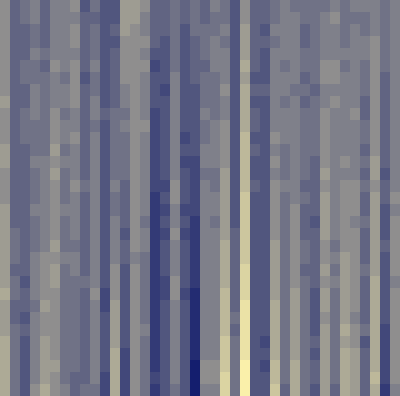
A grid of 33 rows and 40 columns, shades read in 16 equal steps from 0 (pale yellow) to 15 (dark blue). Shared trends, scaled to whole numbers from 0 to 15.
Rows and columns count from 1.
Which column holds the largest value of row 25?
20
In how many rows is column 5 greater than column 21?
4
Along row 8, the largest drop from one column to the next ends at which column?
25
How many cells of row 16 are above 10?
7
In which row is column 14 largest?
22
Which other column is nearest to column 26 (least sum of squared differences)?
27
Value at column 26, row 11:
10
